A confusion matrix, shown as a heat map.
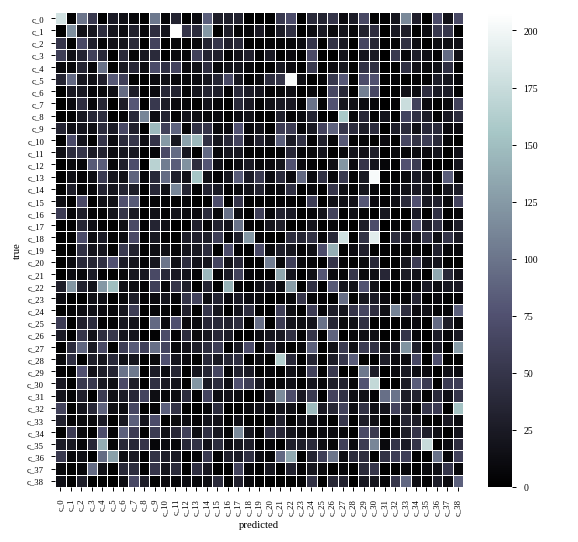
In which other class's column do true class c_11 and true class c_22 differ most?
c_5
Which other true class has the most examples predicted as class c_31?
c_36
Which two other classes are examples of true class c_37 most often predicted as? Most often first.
c_3, c_17
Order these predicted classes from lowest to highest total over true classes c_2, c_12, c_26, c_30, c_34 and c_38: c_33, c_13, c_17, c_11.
c_11, c_13, c_17, c_33
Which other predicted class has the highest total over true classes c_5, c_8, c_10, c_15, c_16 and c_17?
c_27
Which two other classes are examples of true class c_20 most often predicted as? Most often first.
c_10, c_5
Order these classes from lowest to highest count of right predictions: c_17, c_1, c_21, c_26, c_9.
c_26, c_17, c_1, c_21, c_9
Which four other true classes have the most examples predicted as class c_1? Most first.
c_22, c_5, c_10, c_34
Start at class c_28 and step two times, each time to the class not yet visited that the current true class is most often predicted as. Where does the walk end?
c_14
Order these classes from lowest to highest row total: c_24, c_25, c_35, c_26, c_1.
c_26, c_24, c_25, c_1, c_35
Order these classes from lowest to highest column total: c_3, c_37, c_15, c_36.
c_37, c_3, c_15, c_36
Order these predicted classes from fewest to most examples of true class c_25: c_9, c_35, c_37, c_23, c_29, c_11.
c_35, c_23, c_37, c_29, c_11, c_9
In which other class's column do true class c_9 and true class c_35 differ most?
c_4
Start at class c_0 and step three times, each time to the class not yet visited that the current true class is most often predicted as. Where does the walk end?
c_24
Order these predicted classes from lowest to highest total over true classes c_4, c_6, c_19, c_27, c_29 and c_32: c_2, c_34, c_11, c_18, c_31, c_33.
c_31, c_34, c_18, c_11, c_33, c_2
